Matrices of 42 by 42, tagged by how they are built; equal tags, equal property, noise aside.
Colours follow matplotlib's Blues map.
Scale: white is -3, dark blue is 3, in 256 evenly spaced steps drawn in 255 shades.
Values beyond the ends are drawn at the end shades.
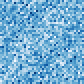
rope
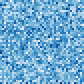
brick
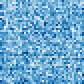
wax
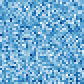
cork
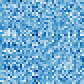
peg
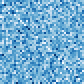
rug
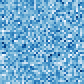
peg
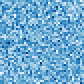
cork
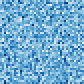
brick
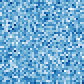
cork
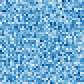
wax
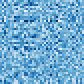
peg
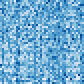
wax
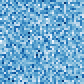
cork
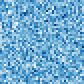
cork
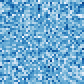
peg
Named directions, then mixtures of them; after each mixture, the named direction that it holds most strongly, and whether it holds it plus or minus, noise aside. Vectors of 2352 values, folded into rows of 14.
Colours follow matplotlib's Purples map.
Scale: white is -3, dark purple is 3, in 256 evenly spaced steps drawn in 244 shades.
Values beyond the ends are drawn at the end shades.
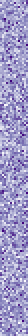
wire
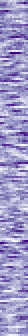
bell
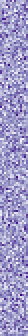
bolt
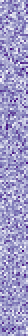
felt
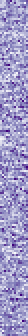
wire, plus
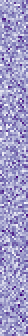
wire, plus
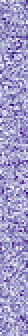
bolt, plus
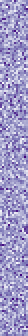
bolt, plus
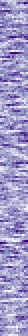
bell, plus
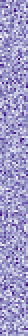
bolt, minus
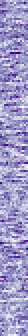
bell, plus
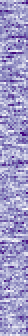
bell, plus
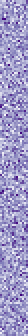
bolt, plus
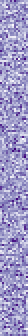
bolt, plus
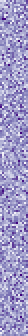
bolt, plus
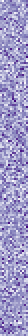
felt, plus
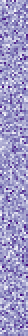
bolt, plus
